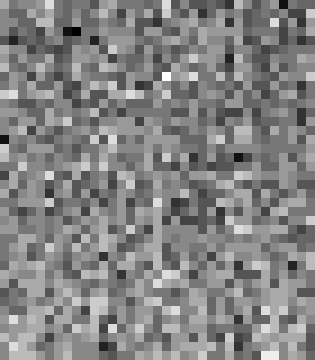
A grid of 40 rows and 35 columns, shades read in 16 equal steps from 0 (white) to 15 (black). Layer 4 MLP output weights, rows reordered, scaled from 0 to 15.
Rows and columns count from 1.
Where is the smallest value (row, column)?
9, 19
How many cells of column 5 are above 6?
23
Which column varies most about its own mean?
27
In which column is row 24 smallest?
32
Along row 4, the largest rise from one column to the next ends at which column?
8
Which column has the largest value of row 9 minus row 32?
18
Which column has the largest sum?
34
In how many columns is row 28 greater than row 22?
13
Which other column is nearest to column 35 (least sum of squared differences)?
17
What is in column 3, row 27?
5
